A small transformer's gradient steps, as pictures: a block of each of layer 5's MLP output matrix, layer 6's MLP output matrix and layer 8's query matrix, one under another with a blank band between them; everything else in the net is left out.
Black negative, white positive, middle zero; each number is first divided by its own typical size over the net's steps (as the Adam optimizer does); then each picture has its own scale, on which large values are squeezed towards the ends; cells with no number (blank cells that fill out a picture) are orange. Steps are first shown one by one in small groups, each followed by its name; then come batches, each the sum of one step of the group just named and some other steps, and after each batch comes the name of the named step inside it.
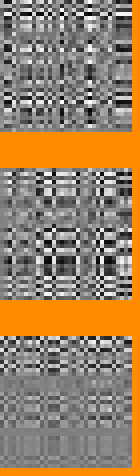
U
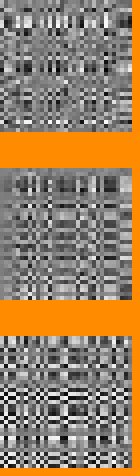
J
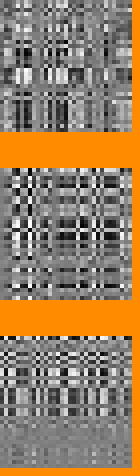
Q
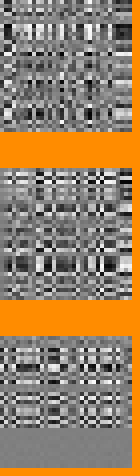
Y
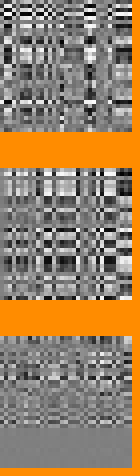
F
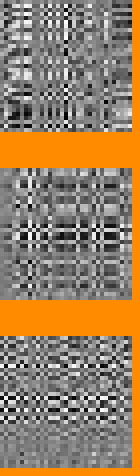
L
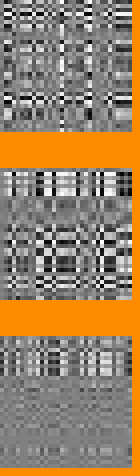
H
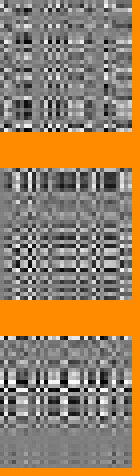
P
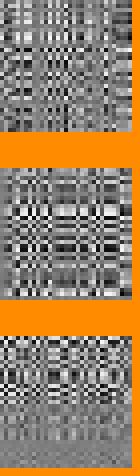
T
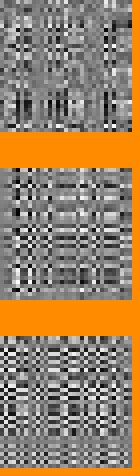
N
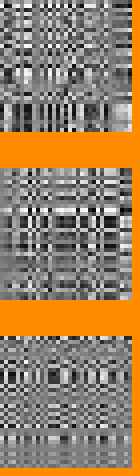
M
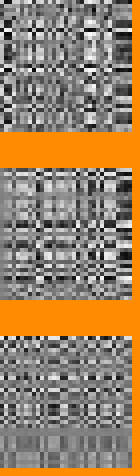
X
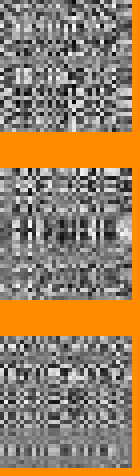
Q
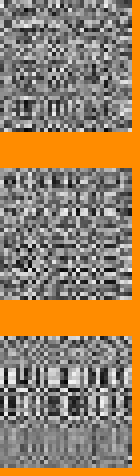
P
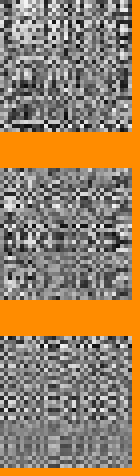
L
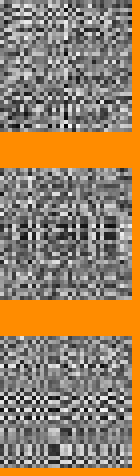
L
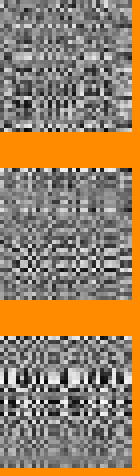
P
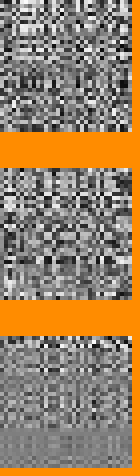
U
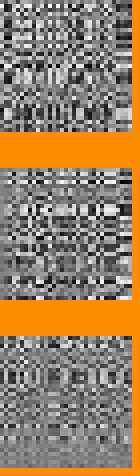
M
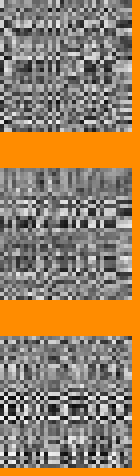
J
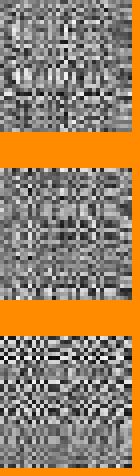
Q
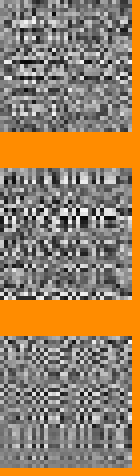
T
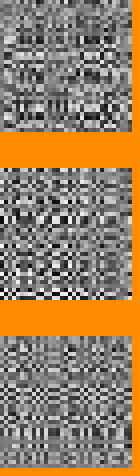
N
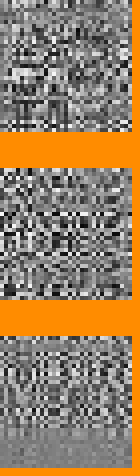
Q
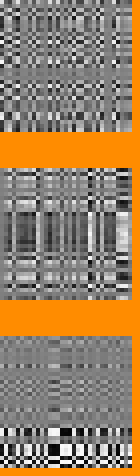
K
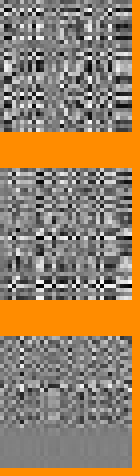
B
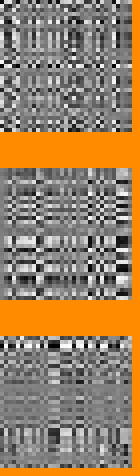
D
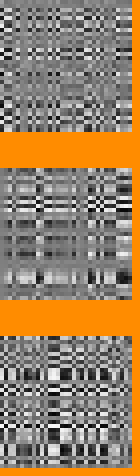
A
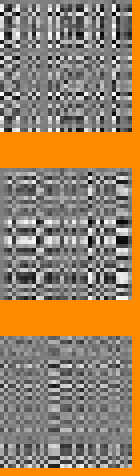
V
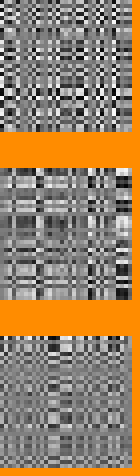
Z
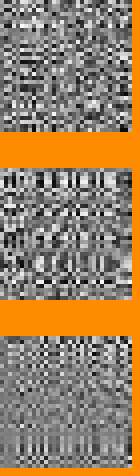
B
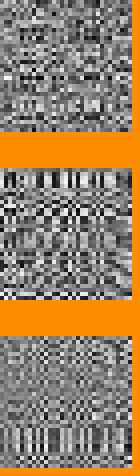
D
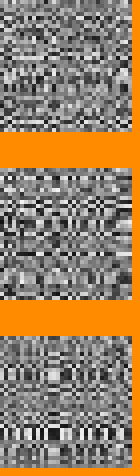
A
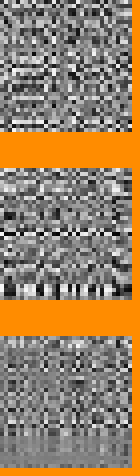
D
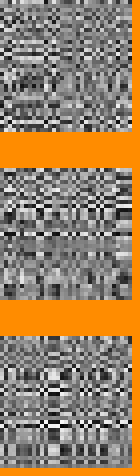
A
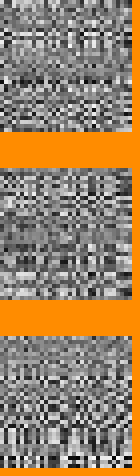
K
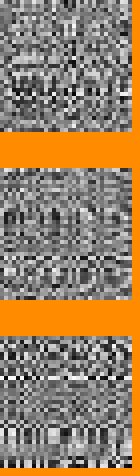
K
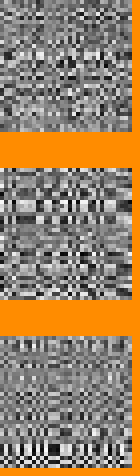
K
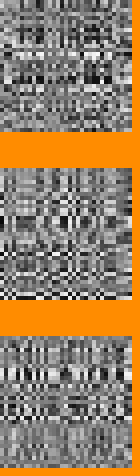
V
